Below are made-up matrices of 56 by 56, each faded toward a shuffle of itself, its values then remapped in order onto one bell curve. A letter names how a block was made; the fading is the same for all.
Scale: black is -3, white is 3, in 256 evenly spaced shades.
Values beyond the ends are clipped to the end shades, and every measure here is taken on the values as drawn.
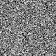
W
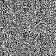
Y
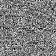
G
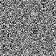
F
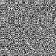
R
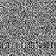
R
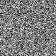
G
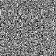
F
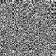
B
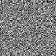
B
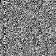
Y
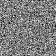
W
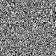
G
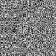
B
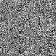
Y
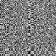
R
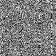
Y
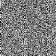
F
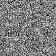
W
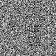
W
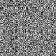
B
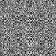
R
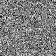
W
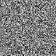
F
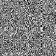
F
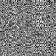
R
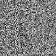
Y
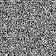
W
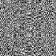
R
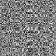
R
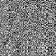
B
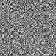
B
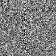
Y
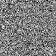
G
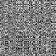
R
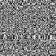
B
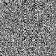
F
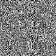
F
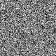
W
